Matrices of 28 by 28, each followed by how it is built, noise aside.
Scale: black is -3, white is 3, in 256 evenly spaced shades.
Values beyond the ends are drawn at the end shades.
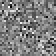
block diagonal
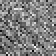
Toeplitz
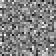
repeating rows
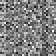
repeating rows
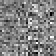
low rank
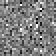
uneven columns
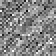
Hankel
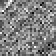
Hankel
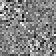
block diagonal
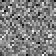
repeating columns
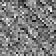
Toeplitz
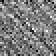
Toeplitz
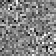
block diagonal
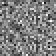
repeating rows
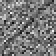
Hankel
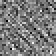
Toeplitz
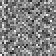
repeating rows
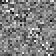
block diagonal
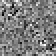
block diagonal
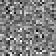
low rank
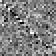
diagonal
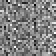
repeating rows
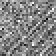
Hankel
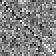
diagonal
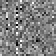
uneven columns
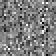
uneven columns
